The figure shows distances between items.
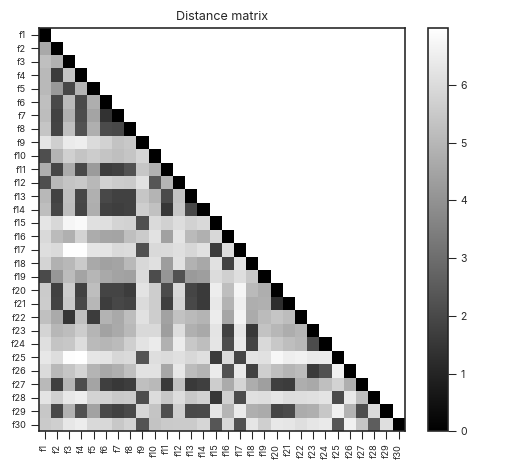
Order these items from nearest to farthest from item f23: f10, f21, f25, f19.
f21, f19, f10, f25
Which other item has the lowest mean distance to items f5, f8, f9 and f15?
f28
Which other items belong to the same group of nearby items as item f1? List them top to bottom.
f10, f12, f19
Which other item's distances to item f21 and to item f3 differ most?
f20
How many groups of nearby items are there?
5
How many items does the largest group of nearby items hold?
12
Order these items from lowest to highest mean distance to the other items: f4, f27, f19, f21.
f27, f21, f4, f19
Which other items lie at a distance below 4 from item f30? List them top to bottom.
f9, f15, f17, f25, f28
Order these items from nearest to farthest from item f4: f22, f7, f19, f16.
f7, f19, f22, f16
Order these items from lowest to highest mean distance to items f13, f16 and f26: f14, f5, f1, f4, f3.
f14, f4, f5, f3, f1
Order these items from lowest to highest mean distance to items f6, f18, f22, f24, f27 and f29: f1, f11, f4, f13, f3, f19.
f11, f13, f4, f3, f19, f1
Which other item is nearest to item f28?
f15
